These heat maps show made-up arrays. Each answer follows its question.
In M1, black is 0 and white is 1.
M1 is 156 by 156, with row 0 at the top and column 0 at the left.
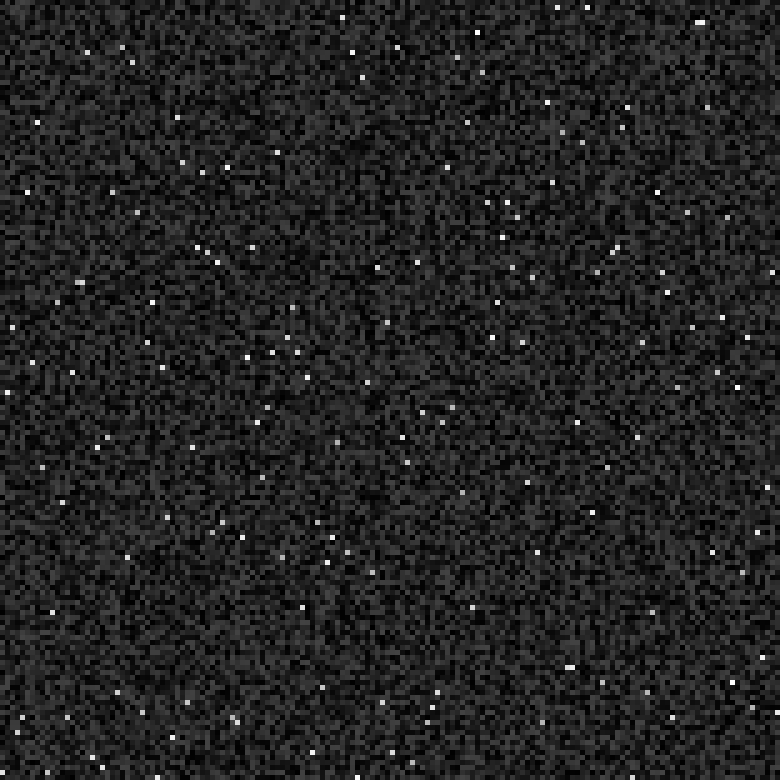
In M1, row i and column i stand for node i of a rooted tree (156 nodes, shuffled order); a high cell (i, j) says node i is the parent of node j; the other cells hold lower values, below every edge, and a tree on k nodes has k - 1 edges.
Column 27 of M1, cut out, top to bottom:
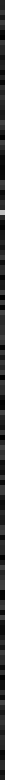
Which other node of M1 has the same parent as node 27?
137
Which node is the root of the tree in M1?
136
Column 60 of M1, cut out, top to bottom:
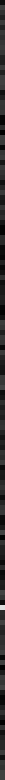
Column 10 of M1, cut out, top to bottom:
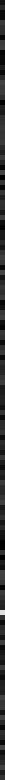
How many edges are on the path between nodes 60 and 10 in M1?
8
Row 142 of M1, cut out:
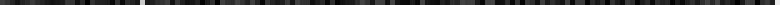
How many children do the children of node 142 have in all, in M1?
4
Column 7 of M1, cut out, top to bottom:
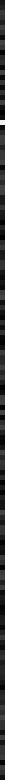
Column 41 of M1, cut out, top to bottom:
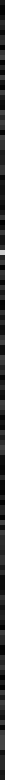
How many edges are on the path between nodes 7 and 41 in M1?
9
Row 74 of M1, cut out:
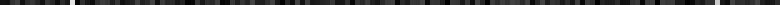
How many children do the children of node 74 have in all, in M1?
5
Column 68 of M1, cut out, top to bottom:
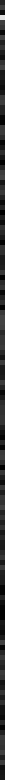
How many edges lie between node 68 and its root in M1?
3
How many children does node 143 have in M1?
4
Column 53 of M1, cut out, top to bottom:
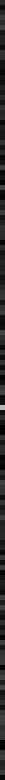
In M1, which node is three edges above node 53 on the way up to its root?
98
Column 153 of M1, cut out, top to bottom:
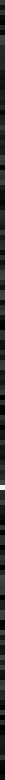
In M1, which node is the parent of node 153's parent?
40
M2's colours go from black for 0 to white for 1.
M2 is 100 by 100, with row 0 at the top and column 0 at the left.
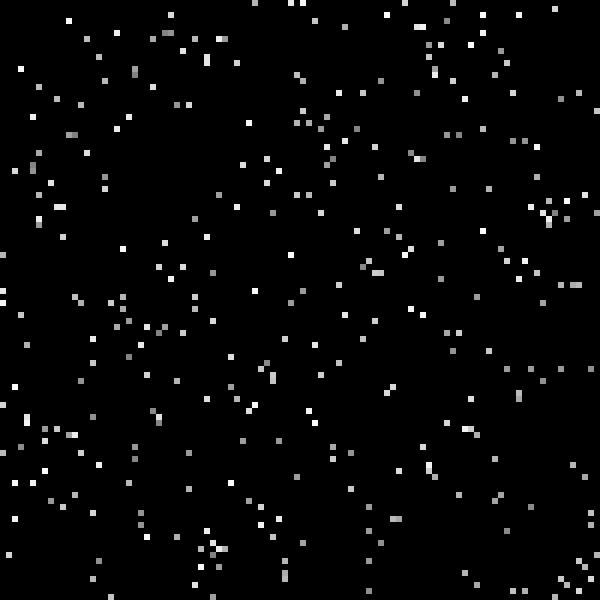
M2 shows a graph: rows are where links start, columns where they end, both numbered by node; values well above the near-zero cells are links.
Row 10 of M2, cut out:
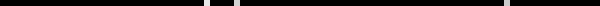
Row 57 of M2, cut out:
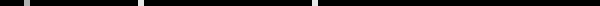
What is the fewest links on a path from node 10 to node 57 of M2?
5
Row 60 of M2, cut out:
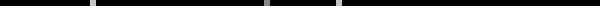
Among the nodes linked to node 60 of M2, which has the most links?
node 15
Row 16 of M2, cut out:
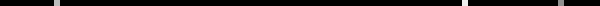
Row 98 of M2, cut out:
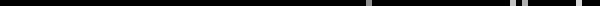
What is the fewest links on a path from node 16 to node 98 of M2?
3
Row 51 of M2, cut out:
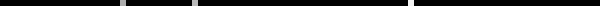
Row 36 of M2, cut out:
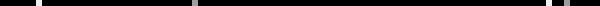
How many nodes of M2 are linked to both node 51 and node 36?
1
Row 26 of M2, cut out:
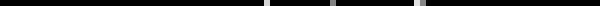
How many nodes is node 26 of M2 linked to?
4
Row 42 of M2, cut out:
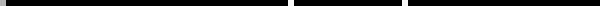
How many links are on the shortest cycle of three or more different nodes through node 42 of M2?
3
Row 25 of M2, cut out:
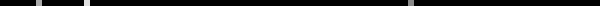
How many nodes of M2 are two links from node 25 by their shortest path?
5
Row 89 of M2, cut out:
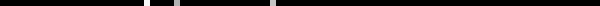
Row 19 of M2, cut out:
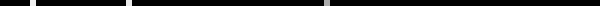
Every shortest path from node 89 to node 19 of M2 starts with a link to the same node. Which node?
node 24
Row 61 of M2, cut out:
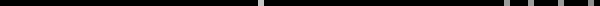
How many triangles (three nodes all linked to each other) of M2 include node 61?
2
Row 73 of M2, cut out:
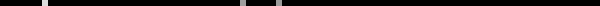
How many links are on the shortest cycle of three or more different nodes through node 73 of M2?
6
